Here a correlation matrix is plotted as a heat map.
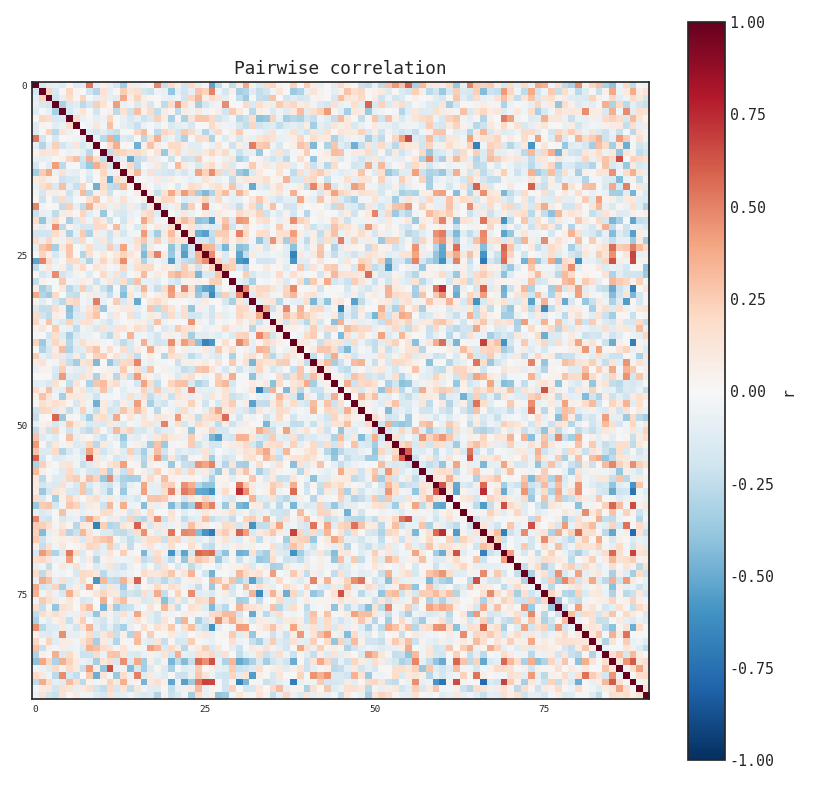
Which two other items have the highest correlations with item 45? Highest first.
75, 23
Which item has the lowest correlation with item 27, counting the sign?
52
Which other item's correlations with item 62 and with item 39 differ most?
69
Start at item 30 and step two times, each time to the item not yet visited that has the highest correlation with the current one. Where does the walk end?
66
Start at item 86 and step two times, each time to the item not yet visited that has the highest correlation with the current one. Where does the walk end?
58
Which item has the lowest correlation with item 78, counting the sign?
32
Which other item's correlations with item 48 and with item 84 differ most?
73
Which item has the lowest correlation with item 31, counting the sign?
26
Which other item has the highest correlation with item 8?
55
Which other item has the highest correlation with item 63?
81
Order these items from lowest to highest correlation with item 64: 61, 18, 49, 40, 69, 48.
48, 49, 69, 61, 40, 18
